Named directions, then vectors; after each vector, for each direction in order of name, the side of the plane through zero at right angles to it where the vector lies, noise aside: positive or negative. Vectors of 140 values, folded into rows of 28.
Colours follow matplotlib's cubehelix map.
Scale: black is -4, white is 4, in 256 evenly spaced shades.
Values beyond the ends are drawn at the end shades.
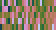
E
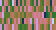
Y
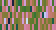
positive, negative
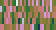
negative, negative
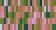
negative, positive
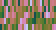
positive, negative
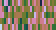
negative, positive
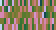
negative, positive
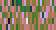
positive, negative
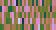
positive, positive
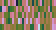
positive, positive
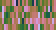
positive, positive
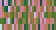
negative, positive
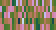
negative, negative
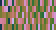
positive, negative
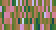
negative, negative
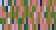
negative, positive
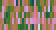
positive, positive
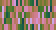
positive, positive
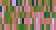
positive, positive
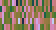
positive, positive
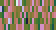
negative, negative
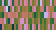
positive, negative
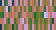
positive, negative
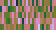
positive, positive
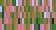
negative, negative
